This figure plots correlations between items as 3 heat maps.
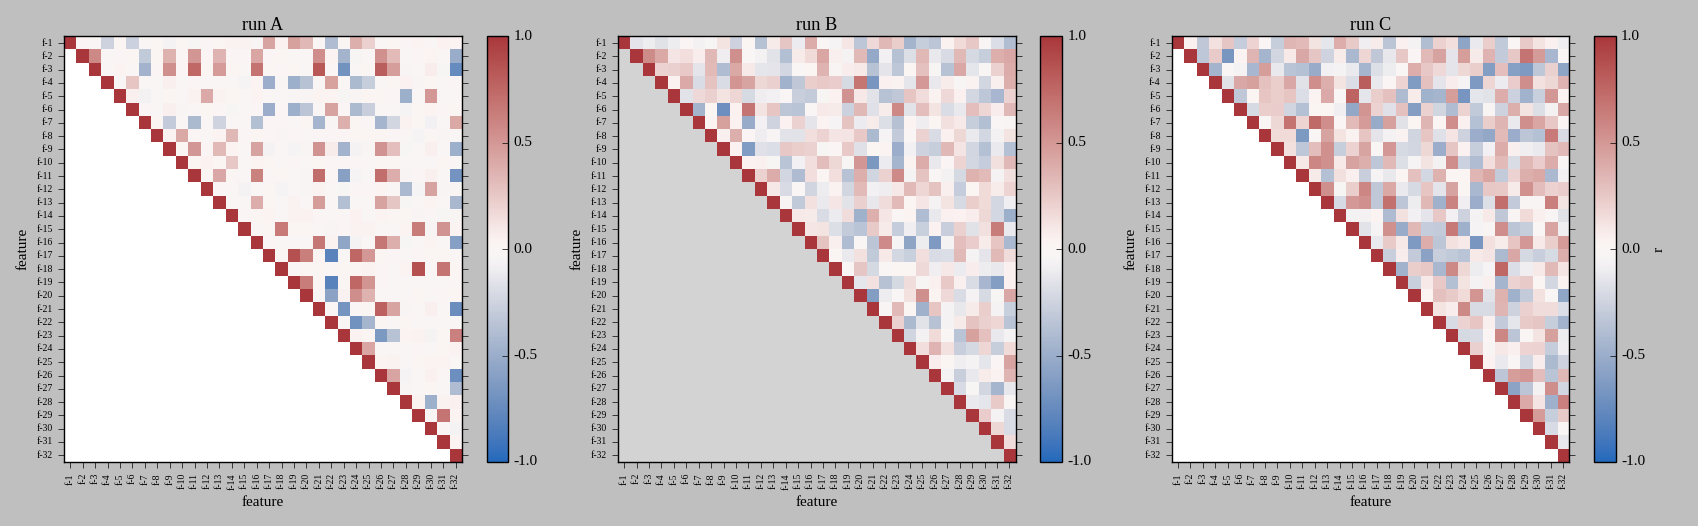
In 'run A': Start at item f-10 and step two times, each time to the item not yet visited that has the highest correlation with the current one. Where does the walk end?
f-14
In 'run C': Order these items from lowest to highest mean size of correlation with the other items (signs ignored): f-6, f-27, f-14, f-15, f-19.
f-14, f-19, f-6, f-15, f-27
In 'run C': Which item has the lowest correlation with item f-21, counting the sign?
f-17
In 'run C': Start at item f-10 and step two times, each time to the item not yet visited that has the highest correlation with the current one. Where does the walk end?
f-12
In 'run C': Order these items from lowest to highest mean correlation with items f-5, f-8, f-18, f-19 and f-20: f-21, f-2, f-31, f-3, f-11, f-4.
f-2, f-11, f-4, f-21, f-3, f-31
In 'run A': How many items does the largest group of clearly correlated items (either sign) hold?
12
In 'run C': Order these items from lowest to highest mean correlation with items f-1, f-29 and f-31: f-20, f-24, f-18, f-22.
f-24, f-20, f-18, f-22
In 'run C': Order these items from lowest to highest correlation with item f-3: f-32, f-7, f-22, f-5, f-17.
f-32, f-7, f-17, f-5, f-22
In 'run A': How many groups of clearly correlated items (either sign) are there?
5
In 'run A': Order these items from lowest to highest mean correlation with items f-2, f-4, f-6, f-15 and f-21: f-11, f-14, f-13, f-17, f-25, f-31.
f-17, f-25, f-14, f-31, f-13, f-11
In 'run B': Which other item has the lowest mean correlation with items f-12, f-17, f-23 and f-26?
f-9
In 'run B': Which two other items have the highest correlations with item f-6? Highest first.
f-11, f-23
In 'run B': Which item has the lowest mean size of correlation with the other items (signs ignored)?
f-18
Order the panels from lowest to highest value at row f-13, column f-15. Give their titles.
run B, run A, run C
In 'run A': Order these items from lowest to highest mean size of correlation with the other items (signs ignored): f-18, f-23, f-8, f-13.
f-8, f-18, f-13, f-23
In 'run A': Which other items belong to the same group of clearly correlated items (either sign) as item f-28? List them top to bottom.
f-5, f-12, f-30
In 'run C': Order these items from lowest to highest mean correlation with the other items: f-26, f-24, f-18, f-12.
f-24, f-26, f-18, f-12
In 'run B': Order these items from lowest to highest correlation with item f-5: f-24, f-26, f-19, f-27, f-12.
f-12, f-26, f-27, f-24, f-19
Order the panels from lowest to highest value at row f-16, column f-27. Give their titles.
run B, run C, run A
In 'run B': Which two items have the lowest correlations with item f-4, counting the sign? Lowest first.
f-21, f-14
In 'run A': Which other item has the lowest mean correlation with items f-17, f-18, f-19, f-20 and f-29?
f-22
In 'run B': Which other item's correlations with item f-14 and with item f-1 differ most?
f-24
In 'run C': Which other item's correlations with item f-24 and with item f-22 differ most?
f-1
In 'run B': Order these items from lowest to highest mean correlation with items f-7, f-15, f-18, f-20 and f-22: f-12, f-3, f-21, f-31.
f-21, f-3, f-12, f-31
